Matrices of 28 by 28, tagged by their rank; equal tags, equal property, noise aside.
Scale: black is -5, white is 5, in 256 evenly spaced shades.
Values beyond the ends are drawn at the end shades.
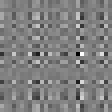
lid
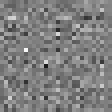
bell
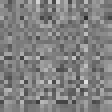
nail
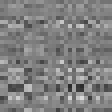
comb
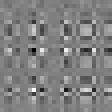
lid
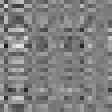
comb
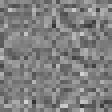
bell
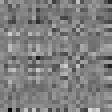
bell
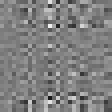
comb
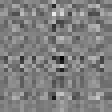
comb
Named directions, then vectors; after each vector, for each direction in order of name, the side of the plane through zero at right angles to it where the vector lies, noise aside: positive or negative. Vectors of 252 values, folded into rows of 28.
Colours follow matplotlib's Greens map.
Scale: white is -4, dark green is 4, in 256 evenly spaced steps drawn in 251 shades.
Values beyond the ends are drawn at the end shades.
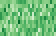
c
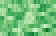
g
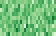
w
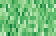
negative, positive, positive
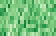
positive, negative, negative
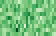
negative, negative, positive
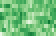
positive, positive, positive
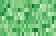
positive, negative, positive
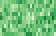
positive, positive, positive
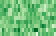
positive, negative, positive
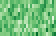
negative, positive, negative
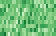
positive, negative, negative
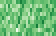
positive, positive, negative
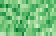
negative, negative, positive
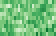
negative, positive, negative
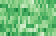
negative, positive, positive
